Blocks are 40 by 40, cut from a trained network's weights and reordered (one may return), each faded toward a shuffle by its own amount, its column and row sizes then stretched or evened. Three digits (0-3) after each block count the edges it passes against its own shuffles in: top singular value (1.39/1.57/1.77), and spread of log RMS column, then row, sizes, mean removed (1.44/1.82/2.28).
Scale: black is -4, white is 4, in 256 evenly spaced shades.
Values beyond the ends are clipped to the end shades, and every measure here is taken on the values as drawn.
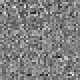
2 0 2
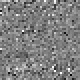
0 1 2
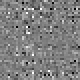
0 2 3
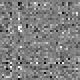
1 2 3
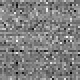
1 1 1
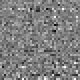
0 1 3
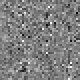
0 2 1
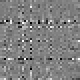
2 2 3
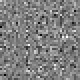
1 3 1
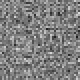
3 1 0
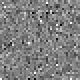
0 1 0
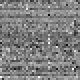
2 1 0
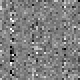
0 3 0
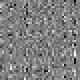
2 3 1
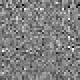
1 2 1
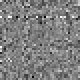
1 1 1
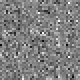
0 2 2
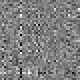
3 2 1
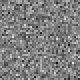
0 0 0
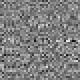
3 0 2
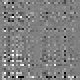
3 3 3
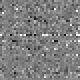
1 1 2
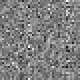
1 2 0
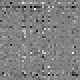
1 2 2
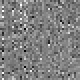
0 3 0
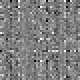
2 2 2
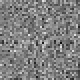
1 1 1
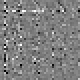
2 3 1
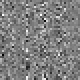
1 3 0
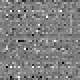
1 1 3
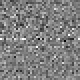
0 0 1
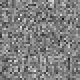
2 0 0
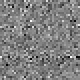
0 0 2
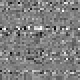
2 0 3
